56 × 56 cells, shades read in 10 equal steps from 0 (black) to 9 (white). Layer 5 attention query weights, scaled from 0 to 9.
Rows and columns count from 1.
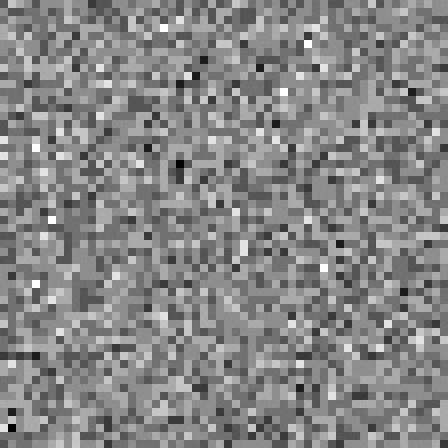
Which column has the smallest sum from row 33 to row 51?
40
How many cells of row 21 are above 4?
25
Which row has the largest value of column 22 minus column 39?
45
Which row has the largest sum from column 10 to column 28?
4
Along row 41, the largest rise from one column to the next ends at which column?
49
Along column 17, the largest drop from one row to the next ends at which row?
28
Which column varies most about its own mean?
23
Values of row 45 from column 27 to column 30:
6 6 5 4
